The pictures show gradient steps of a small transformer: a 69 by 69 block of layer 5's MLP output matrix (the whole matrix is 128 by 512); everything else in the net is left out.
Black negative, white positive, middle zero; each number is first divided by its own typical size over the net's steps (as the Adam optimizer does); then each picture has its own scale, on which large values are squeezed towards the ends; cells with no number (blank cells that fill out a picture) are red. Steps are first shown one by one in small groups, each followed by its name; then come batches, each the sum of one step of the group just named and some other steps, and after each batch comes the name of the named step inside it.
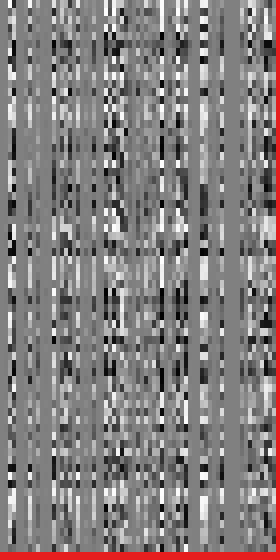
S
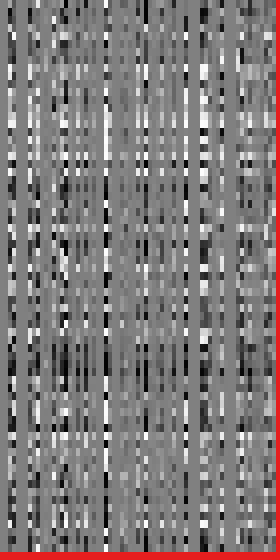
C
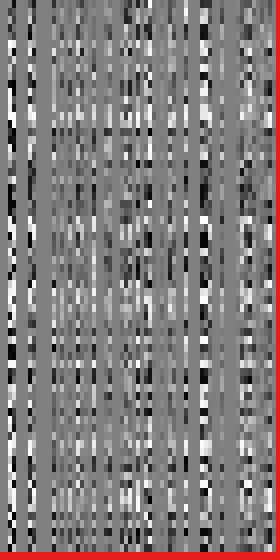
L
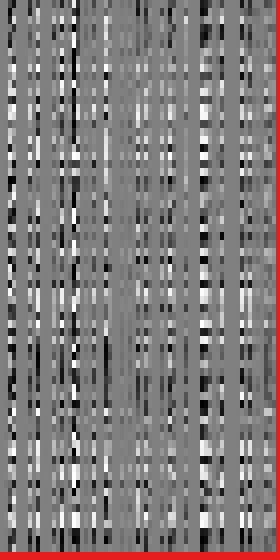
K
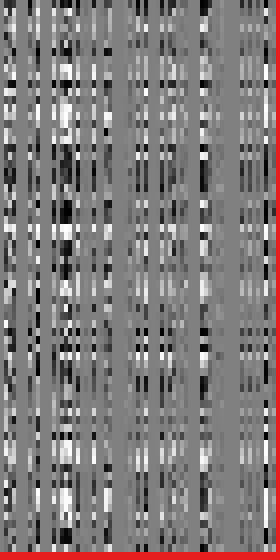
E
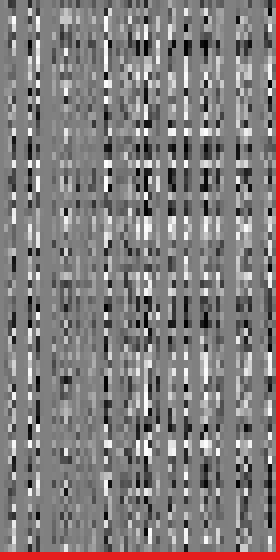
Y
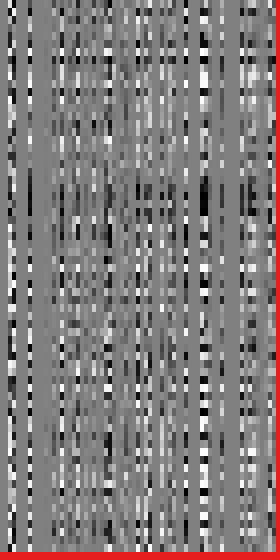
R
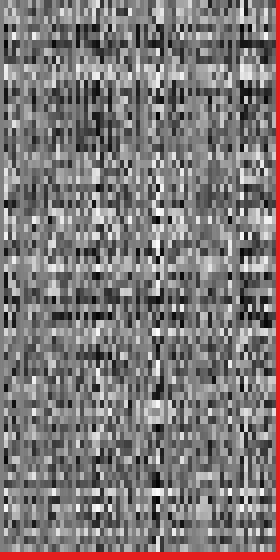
S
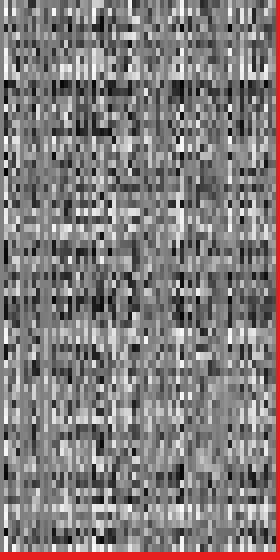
E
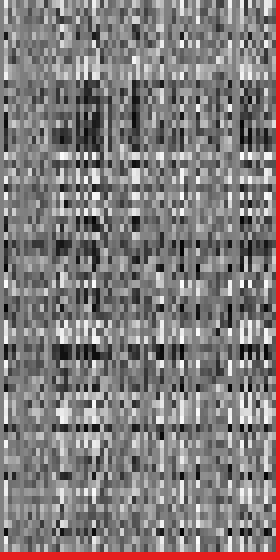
C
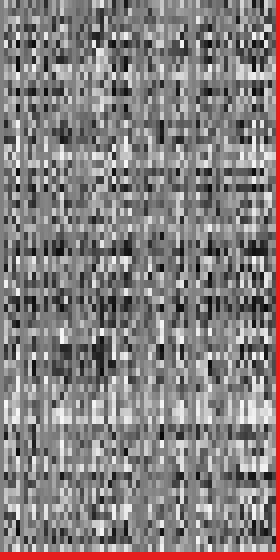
Y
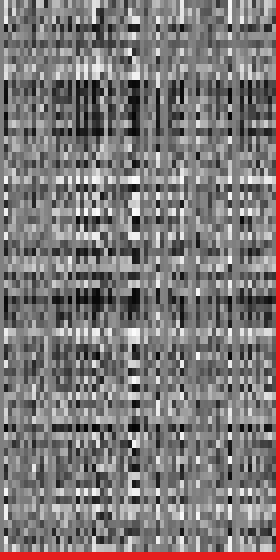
C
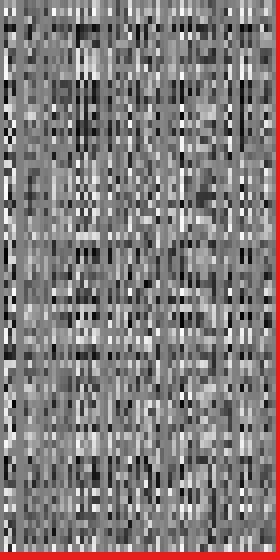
L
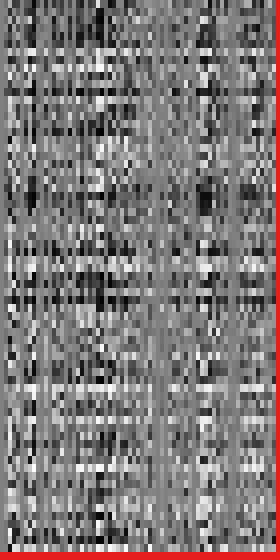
R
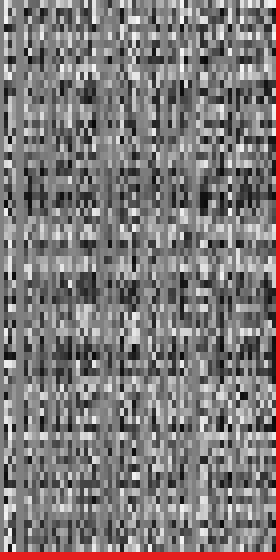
R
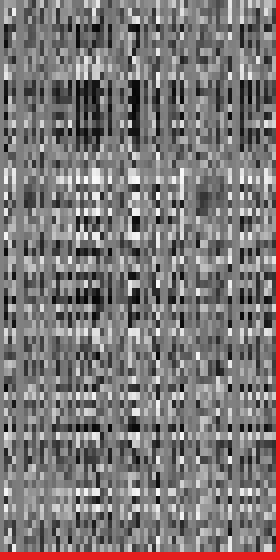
R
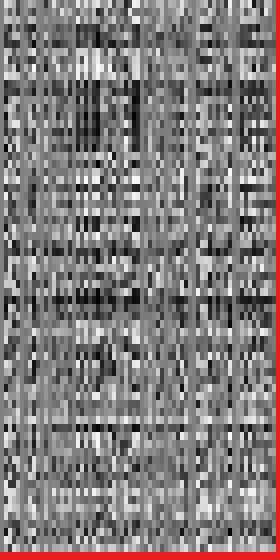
S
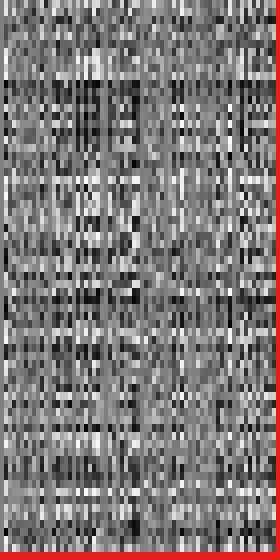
L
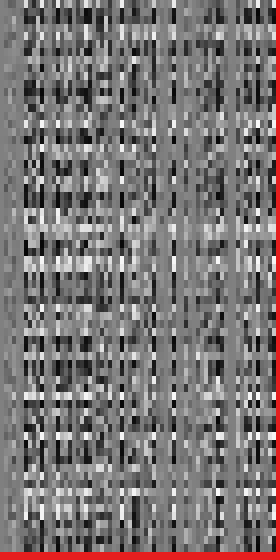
Y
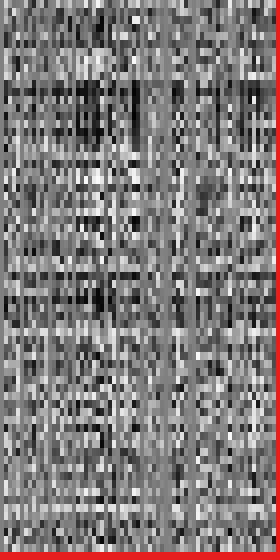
R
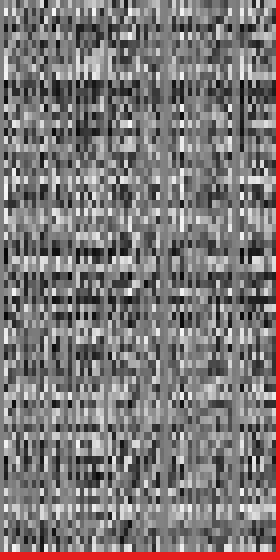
L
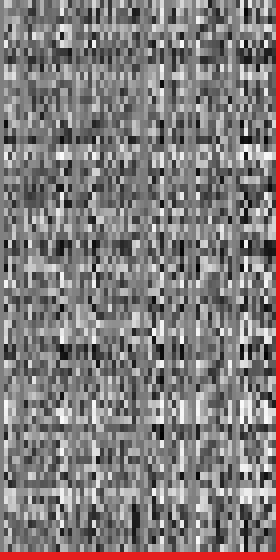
S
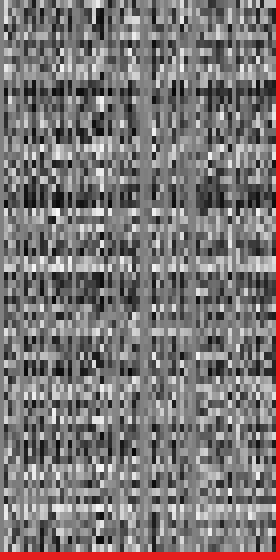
R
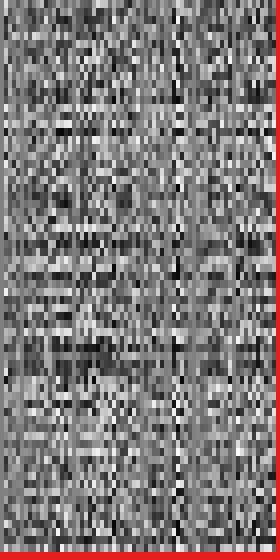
C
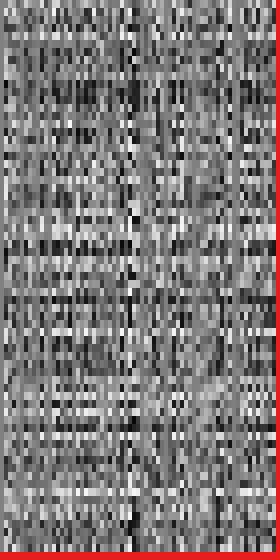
S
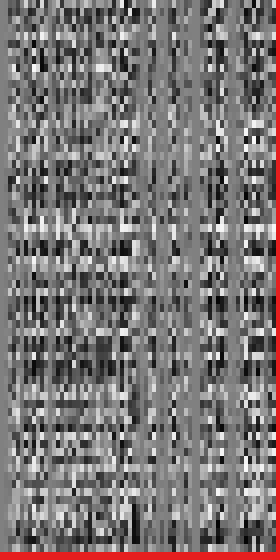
K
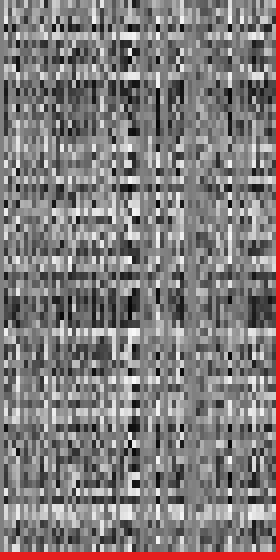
K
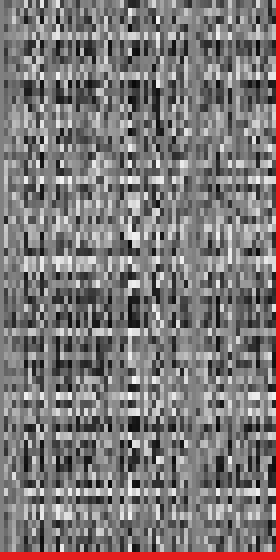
Y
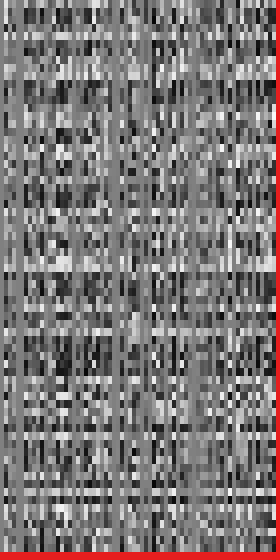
C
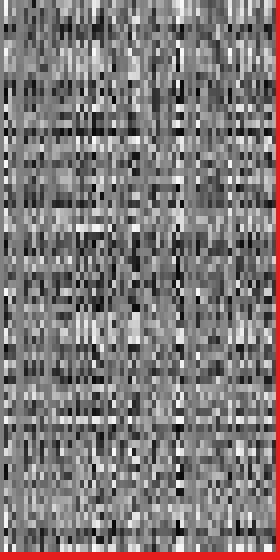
L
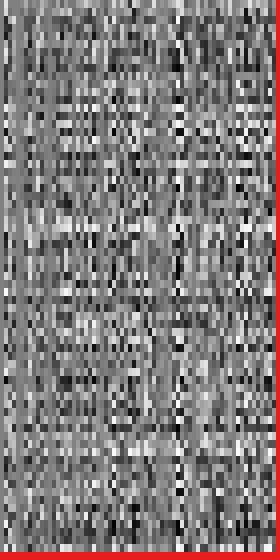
Y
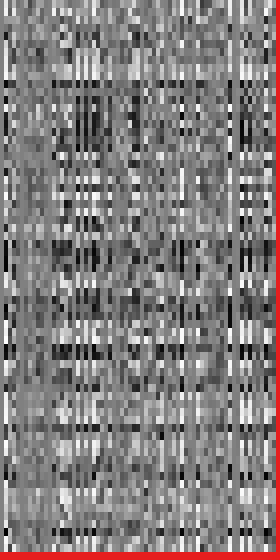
E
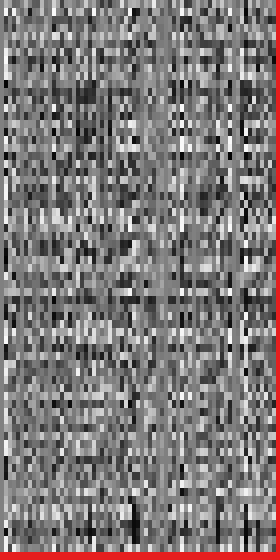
R
